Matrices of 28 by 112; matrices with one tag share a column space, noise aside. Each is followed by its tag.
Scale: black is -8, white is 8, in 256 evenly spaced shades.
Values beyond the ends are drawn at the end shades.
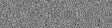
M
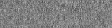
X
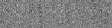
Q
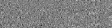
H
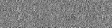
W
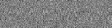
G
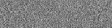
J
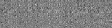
Q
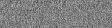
X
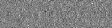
M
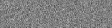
J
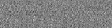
J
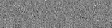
J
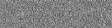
M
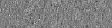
X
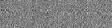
H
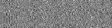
H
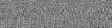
G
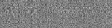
Q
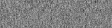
X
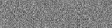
J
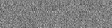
J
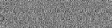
G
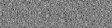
M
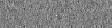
X
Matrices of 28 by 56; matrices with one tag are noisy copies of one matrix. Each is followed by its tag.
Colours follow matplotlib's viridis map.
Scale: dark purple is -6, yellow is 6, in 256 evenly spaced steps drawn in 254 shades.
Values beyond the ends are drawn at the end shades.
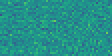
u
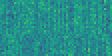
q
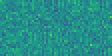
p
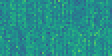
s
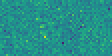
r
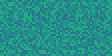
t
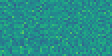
u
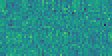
p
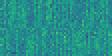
s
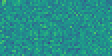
r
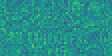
p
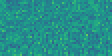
p
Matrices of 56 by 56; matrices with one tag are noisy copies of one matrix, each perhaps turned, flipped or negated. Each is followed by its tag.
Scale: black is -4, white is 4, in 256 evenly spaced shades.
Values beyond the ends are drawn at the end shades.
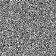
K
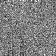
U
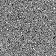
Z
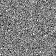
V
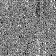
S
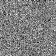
K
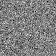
Z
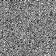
K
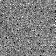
K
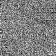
U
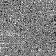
U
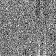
S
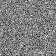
V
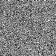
K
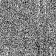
S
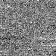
S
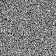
V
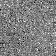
U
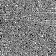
U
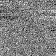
S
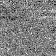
S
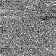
S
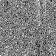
S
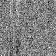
S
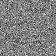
V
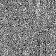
S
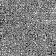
U
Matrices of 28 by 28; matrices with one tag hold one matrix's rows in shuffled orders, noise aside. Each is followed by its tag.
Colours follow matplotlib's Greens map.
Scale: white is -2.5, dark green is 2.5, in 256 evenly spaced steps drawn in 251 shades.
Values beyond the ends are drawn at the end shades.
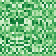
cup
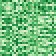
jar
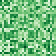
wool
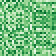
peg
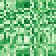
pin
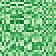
cup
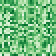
wool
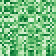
wool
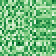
peg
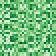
wool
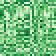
pin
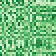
peg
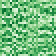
jar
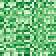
pin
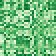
pin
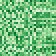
peg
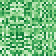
cup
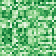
jar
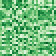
jar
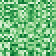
wool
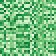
pin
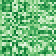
jar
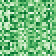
wool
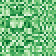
cup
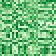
jar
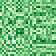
peg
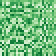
cup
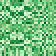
cup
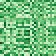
pin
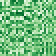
cup
